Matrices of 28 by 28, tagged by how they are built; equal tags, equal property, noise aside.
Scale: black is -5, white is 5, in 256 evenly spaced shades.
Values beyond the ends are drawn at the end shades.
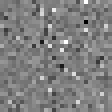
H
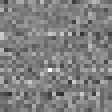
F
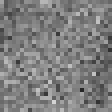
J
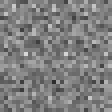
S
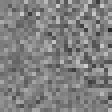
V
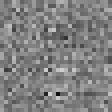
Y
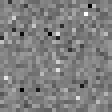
H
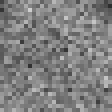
J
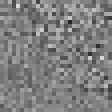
V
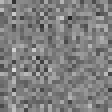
Y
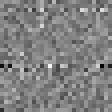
F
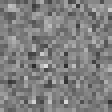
Y
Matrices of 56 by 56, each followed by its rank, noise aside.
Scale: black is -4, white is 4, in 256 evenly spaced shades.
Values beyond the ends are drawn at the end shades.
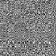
five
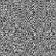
seven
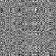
five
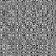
four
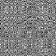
five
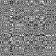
six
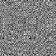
seven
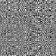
five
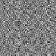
five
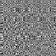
six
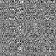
seven
